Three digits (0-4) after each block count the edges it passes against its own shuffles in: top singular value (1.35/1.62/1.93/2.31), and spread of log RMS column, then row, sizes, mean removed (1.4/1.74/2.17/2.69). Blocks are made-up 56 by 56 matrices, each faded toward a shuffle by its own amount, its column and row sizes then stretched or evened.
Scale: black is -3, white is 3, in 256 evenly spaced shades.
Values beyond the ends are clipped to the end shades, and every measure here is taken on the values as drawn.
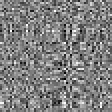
4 2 3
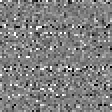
1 0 4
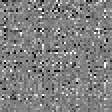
2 2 3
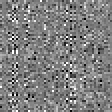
4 4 1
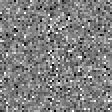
0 2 0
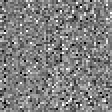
0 2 0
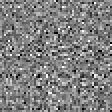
3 0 2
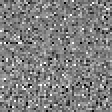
0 0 2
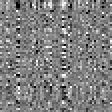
4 4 2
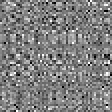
4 2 3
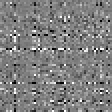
4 4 4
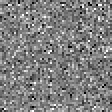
0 1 0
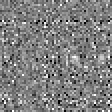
3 2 3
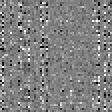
3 4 1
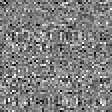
3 1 3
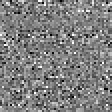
0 0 3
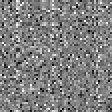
3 1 0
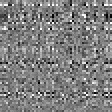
4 3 4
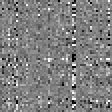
3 4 2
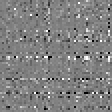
3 3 4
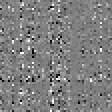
0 4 2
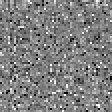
2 0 0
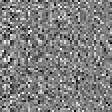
4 3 0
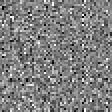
2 2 0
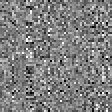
3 3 1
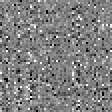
2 3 1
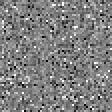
1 1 1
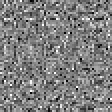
3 0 2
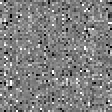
1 3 0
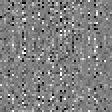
1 4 1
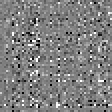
0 4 4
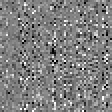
3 4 0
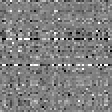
4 1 4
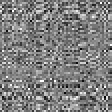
4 0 4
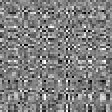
4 3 4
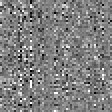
1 4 2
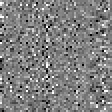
2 3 2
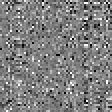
3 3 1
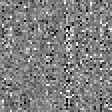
2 4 0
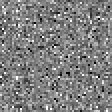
0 2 0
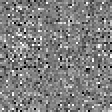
2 3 2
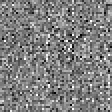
2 1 1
